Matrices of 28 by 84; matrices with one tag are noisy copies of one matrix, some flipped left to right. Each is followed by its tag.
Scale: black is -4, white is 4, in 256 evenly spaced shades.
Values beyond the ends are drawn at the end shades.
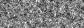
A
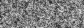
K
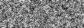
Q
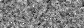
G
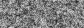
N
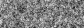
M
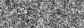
N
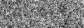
M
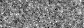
K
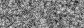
N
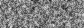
Q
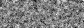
G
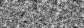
G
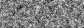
Q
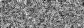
G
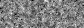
A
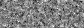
G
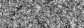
Q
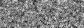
G
